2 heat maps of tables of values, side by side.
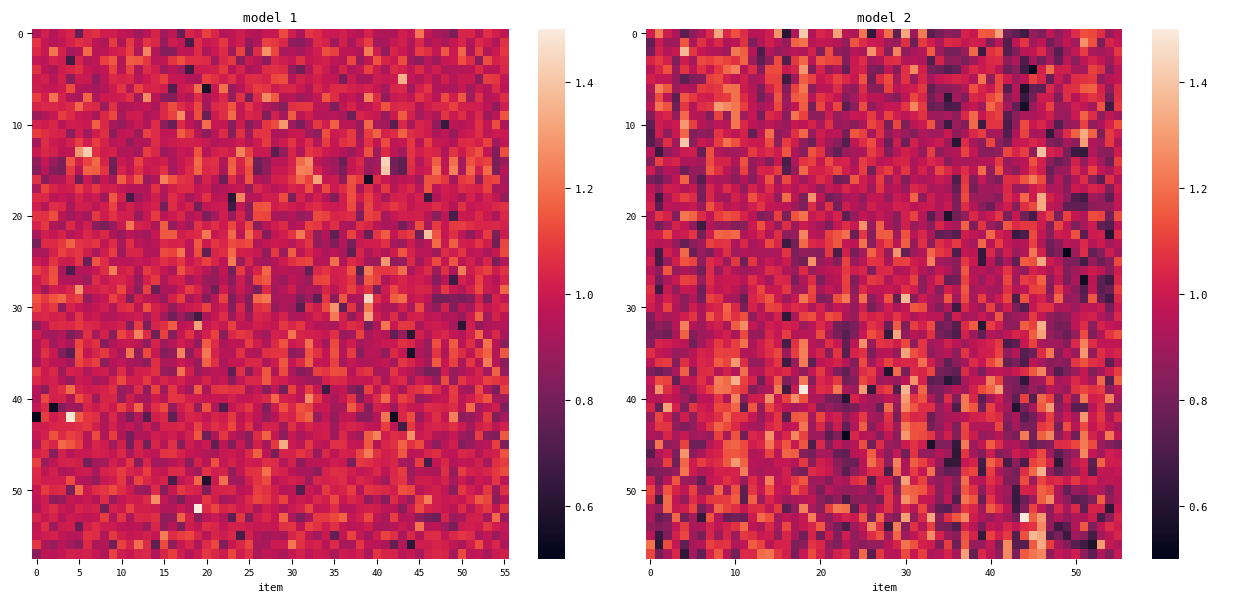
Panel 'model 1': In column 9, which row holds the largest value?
26
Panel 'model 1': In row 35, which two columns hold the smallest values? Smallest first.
44, 4
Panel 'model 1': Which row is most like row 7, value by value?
2
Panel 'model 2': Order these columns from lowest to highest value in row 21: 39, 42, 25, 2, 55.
2, 55, 39, 42, 25
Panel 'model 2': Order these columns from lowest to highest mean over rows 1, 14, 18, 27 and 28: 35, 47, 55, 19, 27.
47, 35, 27, 55, 19
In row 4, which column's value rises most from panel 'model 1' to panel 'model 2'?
18
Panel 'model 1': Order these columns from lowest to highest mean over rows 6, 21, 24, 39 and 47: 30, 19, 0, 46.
46, 0, 30, 19
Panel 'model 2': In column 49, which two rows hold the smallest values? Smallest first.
24, 55
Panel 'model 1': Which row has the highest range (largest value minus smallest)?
42
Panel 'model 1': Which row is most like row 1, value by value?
4
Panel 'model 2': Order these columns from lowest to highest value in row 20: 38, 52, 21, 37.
37, 21, 38, 52
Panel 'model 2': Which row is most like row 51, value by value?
41
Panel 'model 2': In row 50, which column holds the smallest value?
43
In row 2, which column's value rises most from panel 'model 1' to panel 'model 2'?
4
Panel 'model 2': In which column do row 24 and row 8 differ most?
1
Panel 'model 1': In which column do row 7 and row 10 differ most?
48
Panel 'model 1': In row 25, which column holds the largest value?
41
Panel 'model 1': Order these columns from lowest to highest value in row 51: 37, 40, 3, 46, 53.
3, 40, 37, 53, 46
